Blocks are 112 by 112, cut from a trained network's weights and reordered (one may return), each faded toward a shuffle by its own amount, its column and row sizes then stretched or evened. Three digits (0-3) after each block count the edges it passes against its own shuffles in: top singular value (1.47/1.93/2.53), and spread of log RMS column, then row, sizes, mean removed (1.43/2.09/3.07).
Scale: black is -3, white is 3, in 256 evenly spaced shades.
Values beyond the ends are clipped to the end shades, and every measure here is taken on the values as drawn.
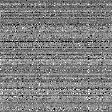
3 1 3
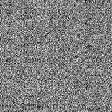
2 0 0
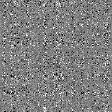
0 3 2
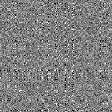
2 2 2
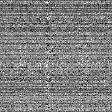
3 2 1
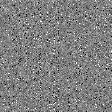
0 2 0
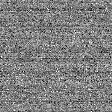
1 0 1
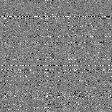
1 1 3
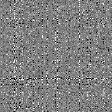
2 3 2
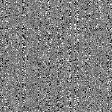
1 3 1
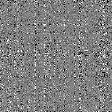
0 3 2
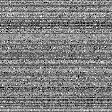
3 0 2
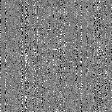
0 3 0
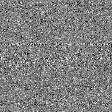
0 0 2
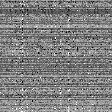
3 2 1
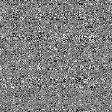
1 2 3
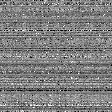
3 0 3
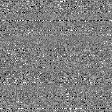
0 1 3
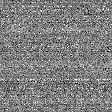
1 0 2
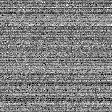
3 0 2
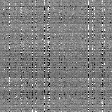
3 3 1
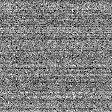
2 1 1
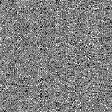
2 1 0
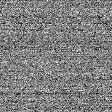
1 0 2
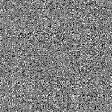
2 1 1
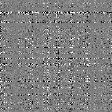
1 3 3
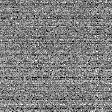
2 1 2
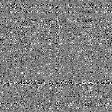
1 2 3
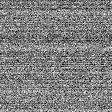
2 0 0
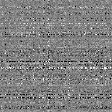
2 2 3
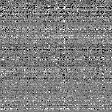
2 2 3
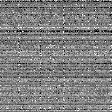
3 2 3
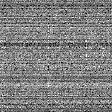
3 1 2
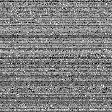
3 0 2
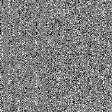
0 3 1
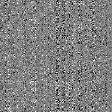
1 3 1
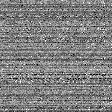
3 0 2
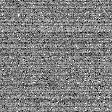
2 1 0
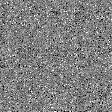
0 0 1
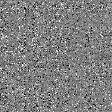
0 2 1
